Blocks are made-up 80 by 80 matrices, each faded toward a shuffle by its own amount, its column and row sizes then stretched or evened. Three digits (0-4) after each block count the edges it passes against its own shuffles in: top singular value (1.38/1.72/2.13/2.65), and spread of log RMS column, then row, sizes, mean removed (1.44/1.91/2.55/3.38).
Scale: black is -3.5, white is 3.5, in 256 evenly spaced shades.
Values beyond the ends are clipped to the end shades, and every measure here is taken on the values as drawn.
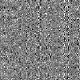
3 3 1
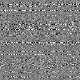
3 0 4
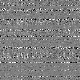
2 0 4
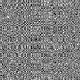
4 2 1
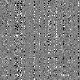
2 4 2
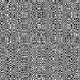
4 4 2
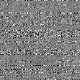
2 0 4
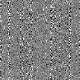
2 4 0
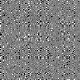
4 3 2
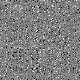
2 2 1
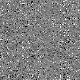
0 2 2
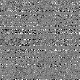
0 2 4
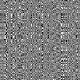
4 4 0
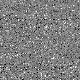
1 0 2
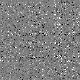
1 2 2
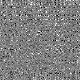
2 1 3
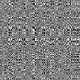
4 3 3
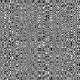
4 4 0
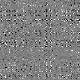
3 2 3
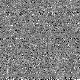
1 0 3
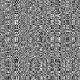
4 3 0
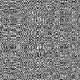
4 2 2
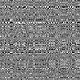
4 1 4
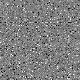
1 0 1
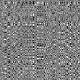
4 3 2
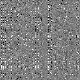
3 3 1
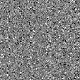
2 2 0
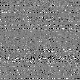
1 1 4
